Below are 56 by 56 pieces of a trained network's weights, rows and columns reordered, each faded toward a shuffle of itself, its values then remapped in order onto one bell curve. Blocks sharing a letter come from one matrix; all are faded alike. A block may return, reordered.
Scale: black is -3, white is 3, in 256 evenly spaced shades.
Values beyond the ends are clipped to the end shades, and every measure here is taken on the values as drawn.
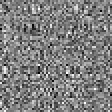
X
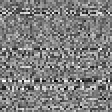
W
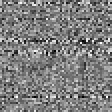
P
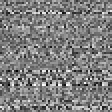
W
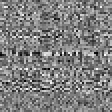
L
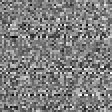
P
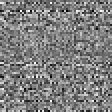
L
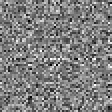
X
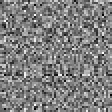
X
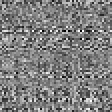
L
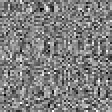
X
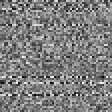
W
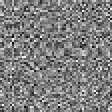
X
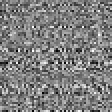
L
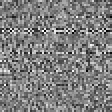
P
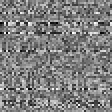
W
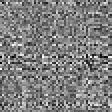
L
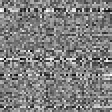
W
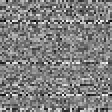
W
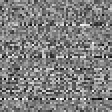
W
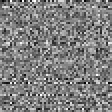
P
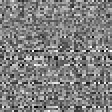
W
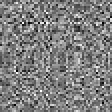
X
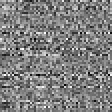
L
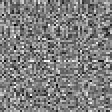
X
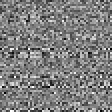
L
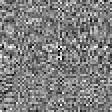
X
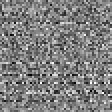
P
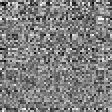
P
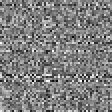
P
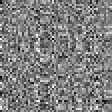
X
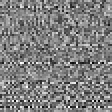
W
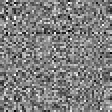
X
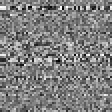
W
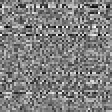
W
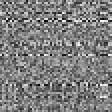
W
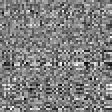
L
